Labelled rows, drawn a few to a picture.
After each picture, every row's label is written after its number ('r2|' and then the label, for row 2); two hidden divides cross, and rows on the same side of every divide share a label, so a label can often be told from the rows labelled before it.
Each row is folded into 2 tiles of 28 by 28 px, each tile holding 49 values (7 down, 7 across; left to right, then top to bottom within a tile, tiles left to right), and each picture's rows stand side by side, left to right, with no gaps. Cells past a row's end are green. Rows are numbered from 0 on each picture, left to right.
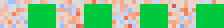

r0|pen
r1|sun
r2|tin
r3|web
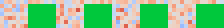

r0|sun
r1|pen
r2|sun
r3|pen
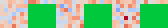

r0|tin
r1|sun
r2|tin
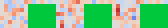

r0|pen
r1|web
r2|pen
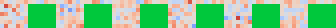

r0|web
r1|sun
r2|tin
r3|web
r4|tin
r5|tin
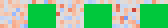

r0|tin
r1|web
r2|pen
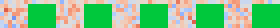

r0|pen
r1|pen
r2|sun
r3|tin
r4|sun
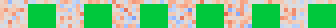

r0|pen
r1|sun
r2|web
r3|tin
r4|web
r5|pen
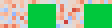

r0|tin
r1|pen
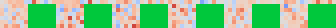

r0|tin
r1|tin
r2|sun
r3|web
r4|pen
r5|sun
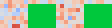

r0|tin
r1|pen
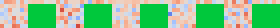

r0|tin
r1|pen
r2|tin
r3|sun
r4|tin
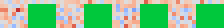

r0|pen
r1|tin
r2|tin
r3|tin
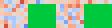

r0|web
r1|tin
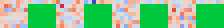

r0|web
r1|web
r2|web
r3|pen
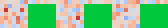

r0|pen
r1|tin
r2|web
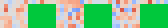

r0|pen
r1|tin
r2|sun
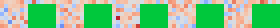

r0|tin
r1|sun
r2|sun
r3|web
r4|sun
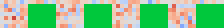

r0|sun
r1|web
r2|web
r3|pen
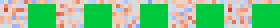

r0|pen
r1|web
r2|web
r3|tin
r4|pen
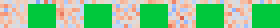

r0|web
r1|pen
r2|sun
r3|tin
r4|web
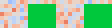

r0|web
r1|pen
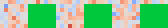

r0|sun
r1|sun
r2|sun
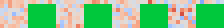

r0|tin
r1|sun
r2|sun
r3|pen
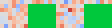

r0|sun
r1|web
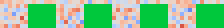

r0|tin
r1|pen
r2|pen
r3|tin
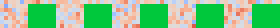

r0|sun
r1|tin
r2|sun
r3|pen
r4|pen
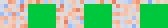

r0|sun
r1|pen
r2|web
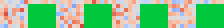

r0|pen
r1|sun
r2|web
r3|web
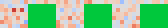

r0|pen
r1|tin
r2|pen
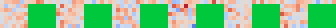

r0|sun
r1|web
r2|pen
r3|web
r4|sun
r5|web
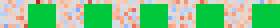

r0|sun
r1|tin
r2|pen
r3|tin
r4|web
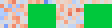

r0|sun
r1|pen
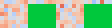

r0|web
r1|web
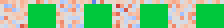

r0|sun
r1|web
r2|web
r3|tin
